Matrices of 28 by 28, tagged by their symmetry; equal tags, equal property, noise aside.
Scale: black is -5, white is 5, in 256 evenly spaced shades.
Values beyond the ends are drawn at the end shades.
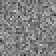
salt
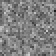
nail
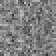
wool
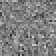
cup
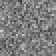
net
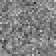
nail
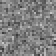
cup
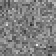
nail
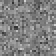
wool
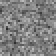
salt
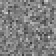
net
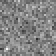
nail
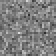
cup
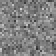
cup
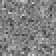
salt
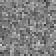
cup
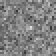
wool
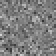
nail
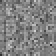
wool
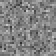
salt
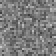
salt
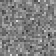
salt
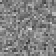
net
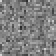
wool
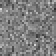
wool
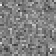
nail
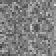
wool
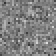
net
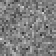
net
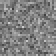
net
